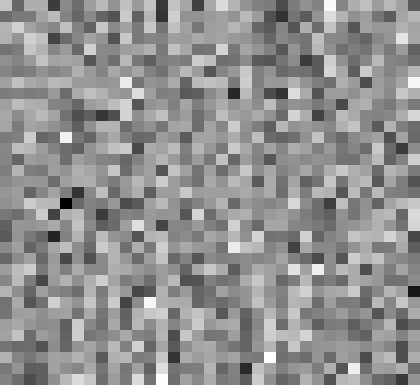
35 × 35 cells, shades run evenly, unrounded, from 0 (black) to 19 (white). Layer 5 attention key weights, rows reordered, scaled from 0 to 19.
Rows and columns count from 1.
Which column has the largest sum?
14
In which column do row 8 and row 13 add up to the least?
16
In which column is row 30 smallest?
34
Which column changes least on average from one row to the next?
21
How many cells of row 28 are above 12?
14
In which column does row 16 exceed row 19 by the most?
6
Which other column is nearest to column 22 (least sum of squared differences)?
26
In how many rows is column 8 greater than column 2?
17
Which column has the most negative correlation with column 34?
23
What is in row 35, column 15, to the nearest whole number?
8
